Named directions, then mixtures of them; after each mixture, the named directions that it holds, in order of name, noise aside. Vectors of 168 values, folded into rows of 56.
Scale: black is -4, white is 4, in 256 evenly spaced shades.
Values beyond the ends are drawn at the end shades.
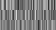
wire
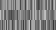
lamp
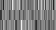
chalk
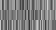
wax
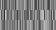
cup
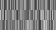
cup.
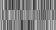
chalk, lamp.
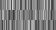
chalk, lamp, wire.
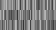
lamp.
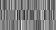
chalk, cup, wire.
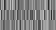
cup, wire.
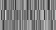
cup.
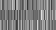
chalk, cup, wax.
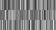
cup, lamp.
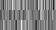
chalk.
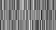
wax.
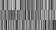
chalk, lamp, wax.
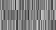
cup, lamp, wax.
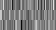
chalk.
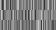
wax, wire.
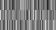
chalk, cup, wax.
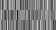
lamp, wax.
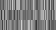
chalk, cup, lamp.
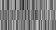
wax.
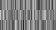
lamp.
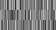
lamp, wax.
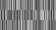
chalk, cup, lamp.
